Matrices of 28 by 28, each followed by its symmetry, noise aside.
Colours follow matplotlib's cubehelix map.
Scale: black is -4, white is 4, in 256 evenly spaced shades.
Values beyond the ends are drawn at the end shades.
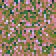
mirrored left to right.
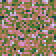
mirrored left to right.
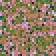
symmetric.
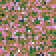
same after a half turn.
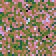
antisymmetric.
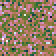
antisymmetric.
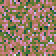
same after a half turn.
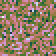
antisymmetric.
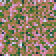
symmetric.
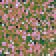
symmetric.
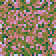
mirrored left to right.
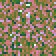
mirrored left to right.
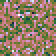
mirrored left to right.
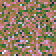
antisymmetric.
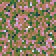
symmetric.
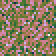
symmetric.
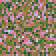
mirrored left to right.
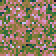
mirrored left to right.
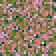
symmetric.
